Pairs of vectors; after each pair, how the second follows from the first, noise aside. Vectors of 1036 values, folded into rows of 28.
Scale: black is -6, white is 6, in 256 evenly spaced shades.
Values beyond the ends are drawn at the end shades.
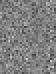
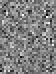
wrapped around, scaled up.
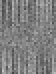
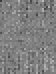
reversed, negated, partly zeroed.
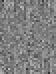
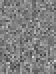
wrapped around, negated.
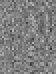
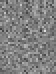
wrapped around, negated.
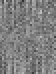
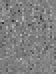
wrapped around, partly zeroed.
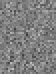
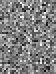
reversed, negated, scaled up.
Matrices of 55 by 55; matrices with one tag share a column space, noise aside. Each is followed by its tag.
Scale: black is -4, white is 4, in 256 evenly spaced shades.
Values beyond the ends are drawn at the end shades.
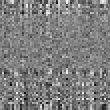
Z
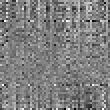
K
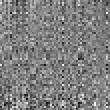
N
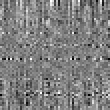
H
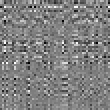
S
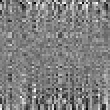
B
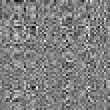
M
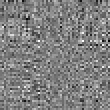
M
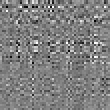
S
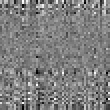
Z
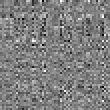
M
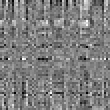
H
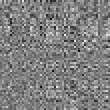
M
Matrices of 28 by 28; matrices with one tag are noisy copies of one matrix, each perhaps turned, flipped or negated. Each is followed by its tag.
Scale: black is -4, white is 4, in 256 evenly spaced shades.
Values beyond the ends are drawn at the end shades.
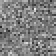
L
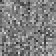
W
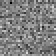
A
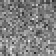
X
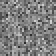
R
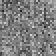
W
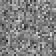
R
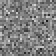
R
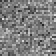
L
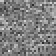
W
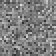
R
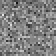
R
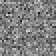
R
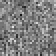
L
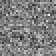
R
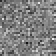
L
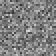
R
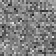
W
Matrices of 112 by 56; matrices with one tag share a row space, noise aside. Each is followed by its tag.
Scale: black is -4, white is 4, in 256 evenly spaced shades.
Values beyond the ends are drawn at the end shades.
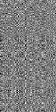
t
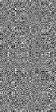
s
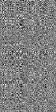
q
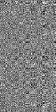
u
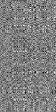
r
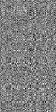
r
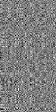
t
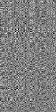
t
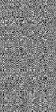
q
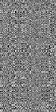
s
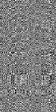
s
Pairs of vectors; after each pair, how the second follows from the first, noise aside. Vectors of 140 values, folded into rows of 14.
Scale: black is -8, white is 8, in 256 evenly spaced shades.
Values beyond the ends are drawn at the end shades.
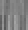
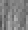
copied.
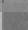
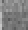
copied.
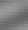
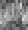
wrapped around, scaled up.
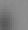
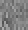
sign-scrambled.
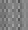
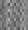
reversed, negated.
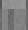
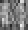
wrapped around, negated, scaled up.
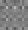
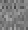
sign-scrambled.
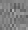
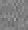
reversed, shrunk.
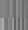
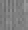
reversed, shrunk.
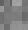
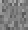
sign-scrambled.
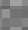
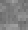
reversed, shrunk.
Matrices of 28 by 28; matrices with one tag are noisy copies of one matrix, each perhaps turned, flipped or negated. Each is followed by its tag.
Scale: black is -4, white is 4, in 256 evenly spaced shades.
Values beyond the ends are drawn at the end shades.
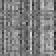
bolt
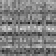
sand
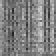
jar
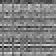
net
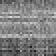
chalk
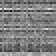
net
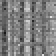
sand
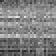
chalk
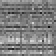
jar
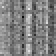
sand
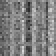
sand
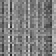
net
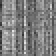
bolt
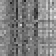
chalk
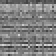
net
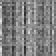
bolt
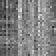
chalk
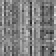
bolt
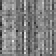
bolt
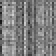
bolt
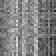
chalk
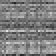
bolt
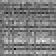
jar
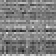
bolt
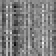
jar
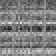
sand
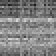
chalk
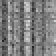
sand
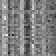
sand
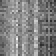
chalk
